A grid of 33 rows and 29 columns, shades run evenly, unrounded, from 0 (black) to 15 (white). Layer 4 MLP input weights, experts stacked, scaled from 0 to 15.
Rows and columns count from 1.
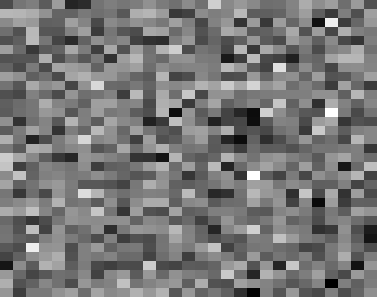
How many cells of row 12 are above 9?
8
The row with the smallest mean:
5
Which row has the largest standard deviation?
13
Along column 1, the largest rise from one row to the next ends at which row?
31
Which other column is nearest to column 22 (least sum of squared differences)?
9
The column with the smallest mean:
25
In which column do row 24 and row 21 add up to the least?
10
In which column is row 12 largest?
22
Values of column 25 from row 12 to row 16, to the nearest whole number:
3 5 9 12 6
